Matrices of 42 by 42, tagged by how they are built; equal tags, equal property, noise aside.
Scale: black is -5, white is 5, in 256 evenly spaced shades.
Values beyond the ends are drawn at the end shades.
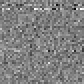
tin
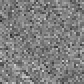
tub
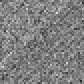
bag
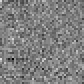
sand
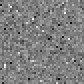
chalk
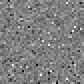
chalk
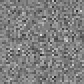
sand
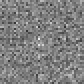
sand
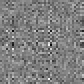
sand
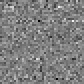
tin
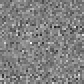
tin
